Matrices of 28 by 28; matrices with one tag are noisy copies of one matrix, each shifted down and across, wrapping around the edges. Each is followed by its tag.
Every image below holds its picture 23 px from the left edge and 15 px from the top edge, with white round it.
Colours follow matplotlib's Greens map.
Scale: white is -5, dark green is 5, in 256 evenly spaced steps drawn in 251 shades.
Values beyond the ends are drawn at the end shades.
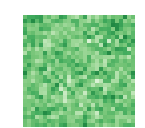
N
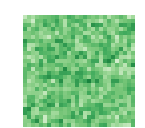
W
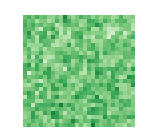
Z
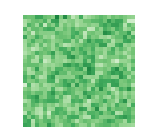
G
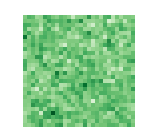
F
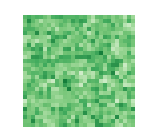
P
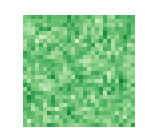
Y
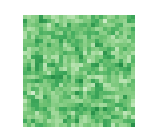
Y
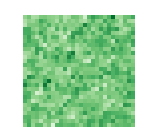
G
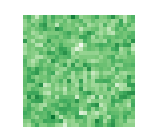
G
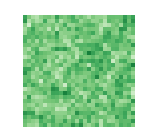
G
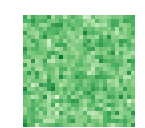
F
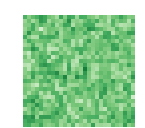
Y
